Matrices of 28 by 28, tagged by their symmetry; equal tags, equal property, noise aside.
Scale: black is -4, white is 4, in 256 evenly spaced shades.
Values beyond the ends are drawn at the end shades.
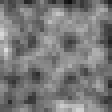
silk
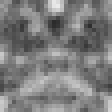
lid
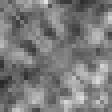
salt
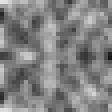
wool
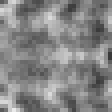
wool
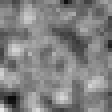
silk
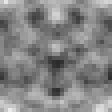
lid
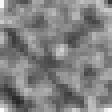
silk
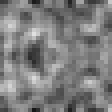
wool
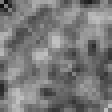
salt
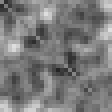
salt
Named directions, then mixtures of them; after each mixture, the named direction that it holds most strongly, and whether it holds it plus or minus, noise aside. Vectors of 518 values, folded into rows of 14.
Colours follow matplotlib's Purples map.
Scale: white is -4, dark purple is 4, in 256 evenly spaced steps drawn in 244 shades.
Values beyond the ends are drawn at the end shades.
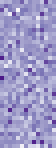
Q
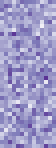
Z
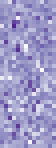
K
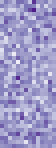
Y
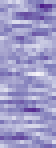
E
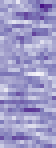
E, plus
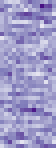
E, plus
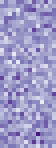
Y, plus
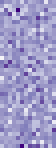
Q, minus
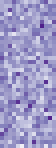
Z, minus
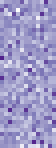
Q, plus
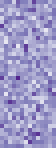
Y, plus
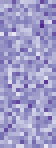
Z, minus
